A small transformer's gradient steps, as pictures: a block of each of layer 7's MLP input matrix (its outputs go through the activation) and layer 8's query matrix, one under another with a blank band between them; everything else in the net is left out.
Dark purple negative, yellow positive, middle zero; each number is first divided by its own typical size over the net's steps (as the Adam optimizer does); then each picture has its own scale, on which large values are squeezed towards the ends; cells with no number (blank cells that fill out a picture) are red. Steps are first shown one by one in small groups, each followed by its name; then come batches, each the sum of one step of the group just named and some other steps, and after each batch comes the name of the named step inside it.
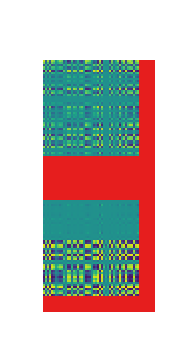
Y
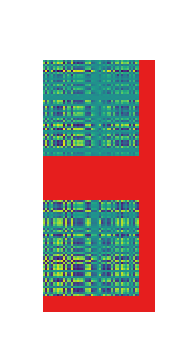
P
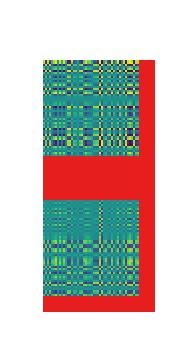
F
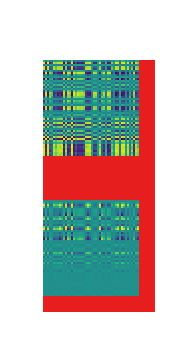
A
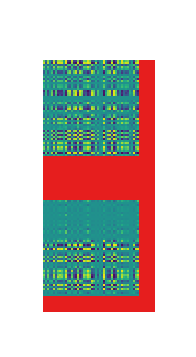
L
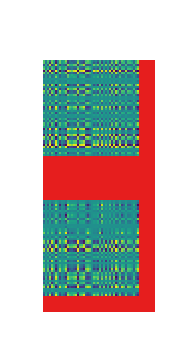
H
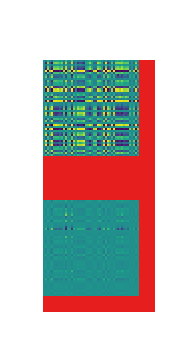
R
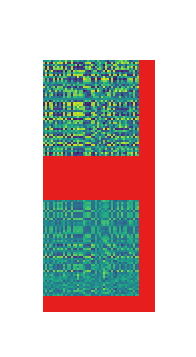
R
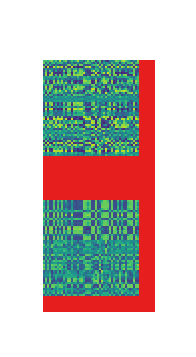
Y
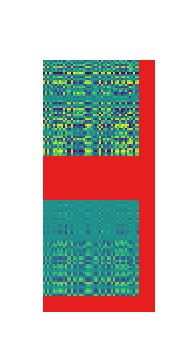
A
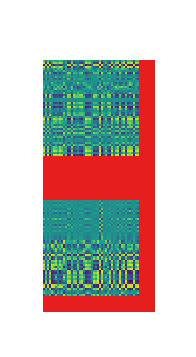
Y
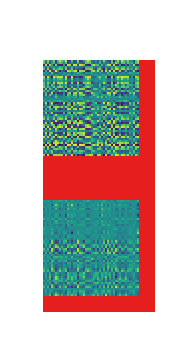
H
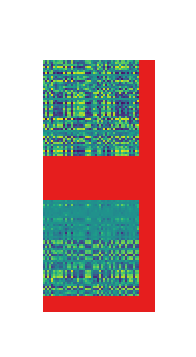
A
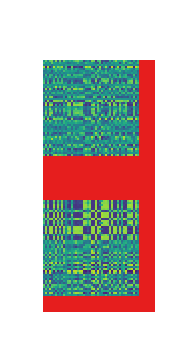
Y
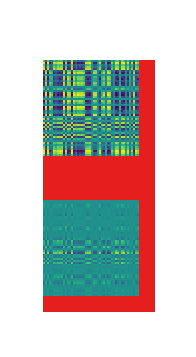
A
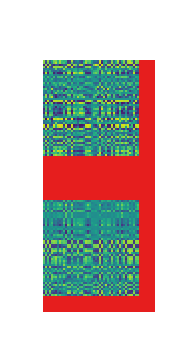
F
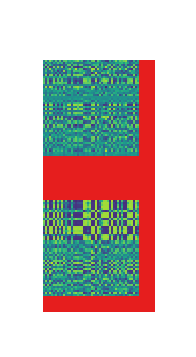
P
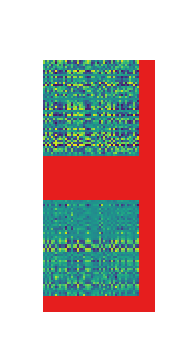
H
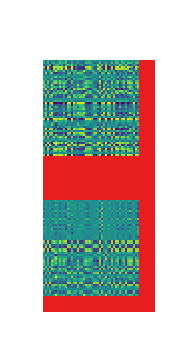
H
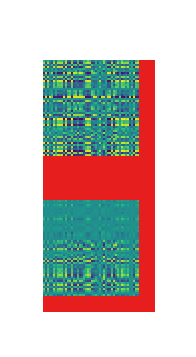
L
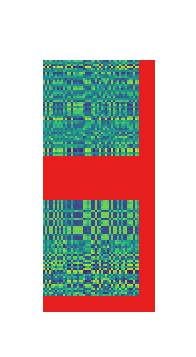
Y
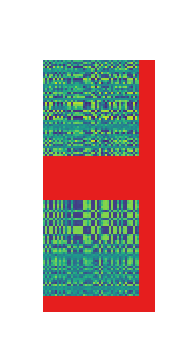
F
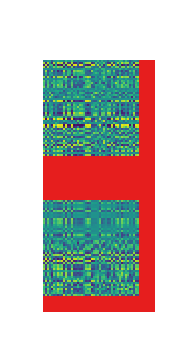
P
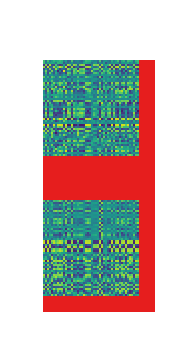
P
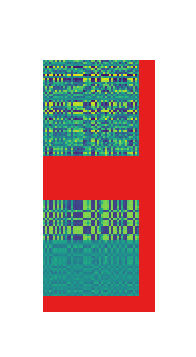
F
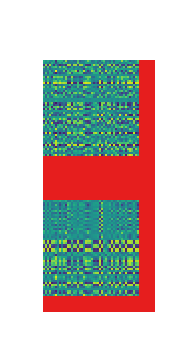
H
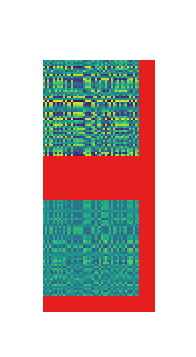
R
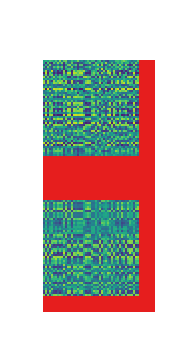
R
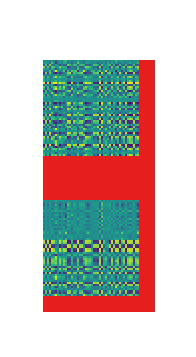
H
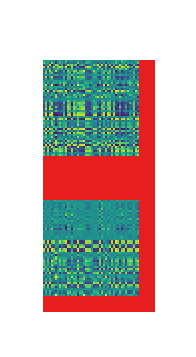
H
